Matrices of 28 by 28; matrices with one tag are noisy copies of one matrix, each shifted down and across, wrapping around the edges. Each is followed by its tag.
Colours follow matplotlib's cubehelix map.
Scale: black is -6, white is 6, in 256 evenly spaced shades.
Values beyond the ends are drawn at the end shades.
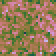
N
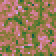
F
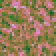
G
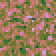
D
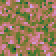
G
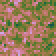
N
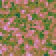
G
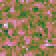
D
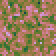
F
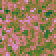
N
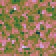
D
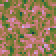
F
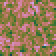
F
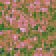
N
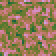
D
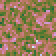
G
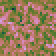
G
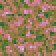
D
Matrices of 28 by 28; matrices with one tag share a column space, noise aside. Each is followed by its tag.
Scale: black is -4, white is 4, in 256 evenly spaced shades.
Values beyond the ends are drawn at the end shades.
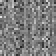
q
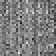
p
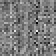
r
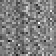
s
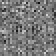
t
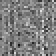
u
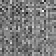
t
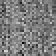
r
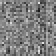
r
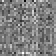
p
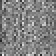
u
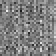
r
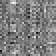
r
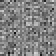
u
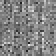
r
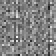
s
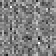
q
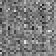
t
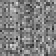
q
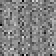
u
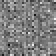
u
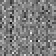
s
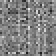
p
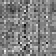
r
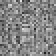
p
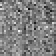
t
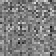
t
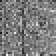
u
